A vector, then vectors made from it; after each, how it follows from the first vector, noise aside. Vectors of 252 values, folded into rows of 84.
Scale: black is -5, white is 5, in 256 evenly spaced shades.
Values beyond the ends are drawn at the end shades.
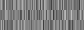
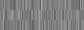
reversed, shrunk.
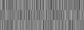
shrunk.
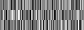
reversed, scaled up.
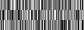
reversed, negated, scaled up.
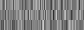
sign-scrambled.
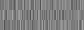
reversed, shrunk.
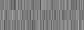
reversed, shrunk.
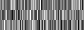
reversed, negated, scaled up.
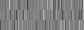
wrapped around, negated, partly zeroed.
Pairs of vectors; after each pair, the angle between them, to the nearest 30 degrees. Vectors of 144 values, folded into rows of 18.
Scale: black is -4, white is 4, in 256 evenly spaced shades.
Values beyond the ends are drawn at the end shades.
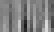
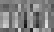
60 degrees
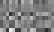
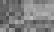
60 degrees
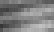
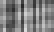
60 degrees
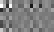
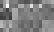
120 degrees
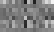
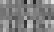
30 degrees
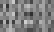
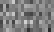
30 degrees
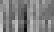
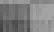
90 degrees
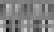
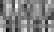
30 degrees
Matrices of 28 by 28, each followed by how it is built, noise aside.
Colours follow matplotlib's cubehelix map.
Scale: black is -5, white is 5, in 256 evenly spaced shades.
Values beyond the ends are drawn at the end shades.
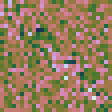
banded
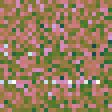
uneven rows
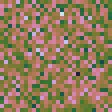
Toeplitz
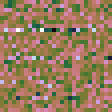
uneven rows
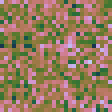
low rank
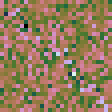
banded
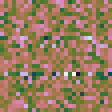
uneven rows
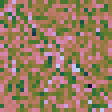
banded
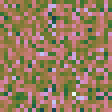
low rank
